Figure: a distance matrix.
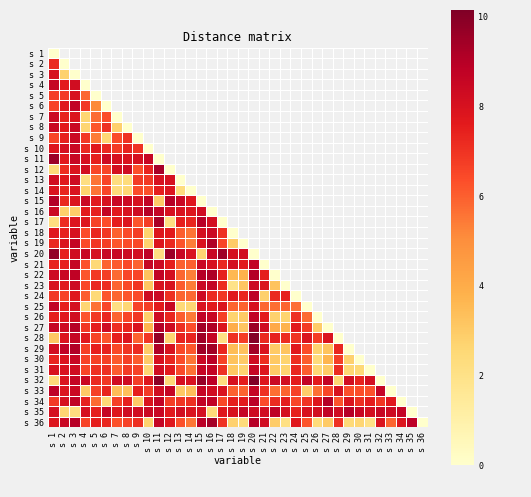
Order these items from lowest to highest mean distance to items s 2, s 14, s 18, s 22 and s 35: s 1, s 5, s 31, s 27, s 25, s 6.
s 31, s 25, s 27, s 5, s 6, s 1
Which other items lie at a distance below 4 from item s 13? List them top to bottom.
s 4, s 7, s 8, s 14, s 25, s 33
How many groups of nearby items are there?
7
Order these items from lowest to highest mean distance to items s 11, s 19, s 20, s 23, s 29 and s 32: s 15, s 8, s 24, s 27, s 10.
s 10, s 27, s 15, s 8, s 24
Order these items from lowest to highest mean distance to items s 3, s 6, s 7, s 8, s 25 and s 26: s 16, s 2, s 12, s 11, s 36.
s 36, s 2, s 16, s 12, s 11
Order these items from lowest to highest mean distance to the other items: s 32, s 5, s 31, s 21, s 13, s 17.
s 31, s 13, s 5, s 17, s 21, s 32
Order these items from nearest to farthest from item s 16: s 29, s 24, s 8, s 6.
s 24, s 8, s 6, s 29
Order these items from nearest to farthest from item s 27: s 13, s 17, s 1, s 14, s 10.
s 10, s 14, s 13, s 17, s 1
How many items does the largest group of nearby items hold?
11
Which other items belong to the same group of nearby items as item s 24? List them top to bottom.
s 5, s 21
